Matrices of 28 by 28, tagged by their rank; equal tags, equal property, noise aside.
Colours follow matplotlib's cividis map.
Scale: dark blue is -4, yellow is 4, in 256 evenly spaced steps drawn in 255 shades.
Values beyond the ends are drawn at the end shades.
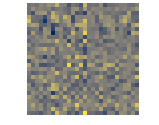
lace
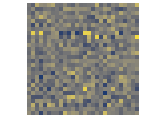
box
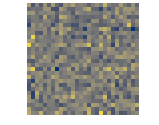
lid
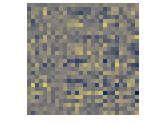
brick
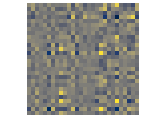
brick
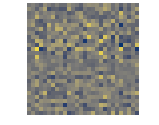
lid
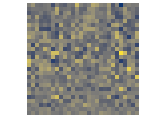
lid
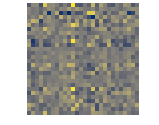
lace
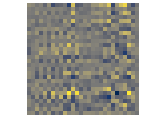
lace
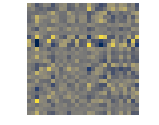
brick
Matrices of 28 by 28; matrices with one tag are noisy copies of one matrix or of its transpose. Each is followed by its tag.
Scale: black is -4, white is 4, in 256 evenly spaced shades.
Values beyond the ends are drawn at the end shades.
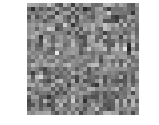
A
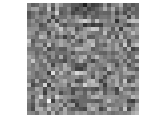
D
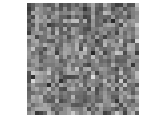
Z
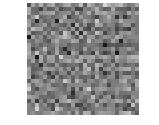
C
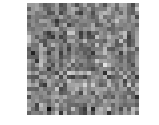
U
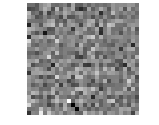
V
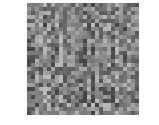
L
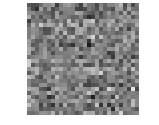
V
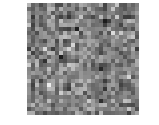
A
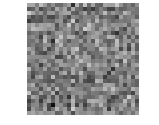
A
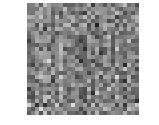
L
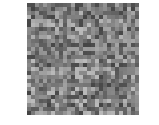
V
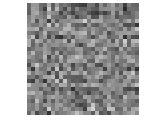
D
